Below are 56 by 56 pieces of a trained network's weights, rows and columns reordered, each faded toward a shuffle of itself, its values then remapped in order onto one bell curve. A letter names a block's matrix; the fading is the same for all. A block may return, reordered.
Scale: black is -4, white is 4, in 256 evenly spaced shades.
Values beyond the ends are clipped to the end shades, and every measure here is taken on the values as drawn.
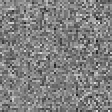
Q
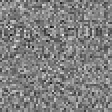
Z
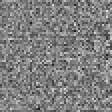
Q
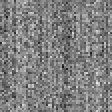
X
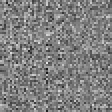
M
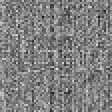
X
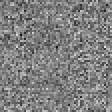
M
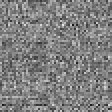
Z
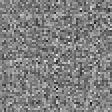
M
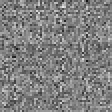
M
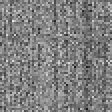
X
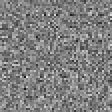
Z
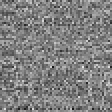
Z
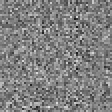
Q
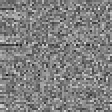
Z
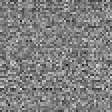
Z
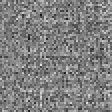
Q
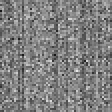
X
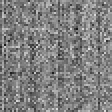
X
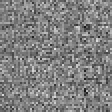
Q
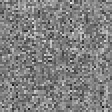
M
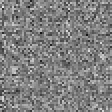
M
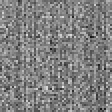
X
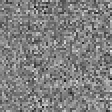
Q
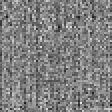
X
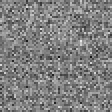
Q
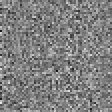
M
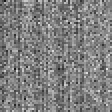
X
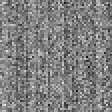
X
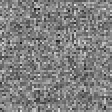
Q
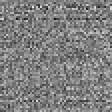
Z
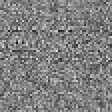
Z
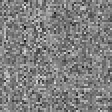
M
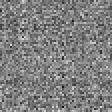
Q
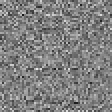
Z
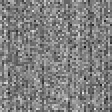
X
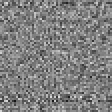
Z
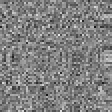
Z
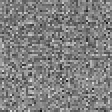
M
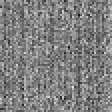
X
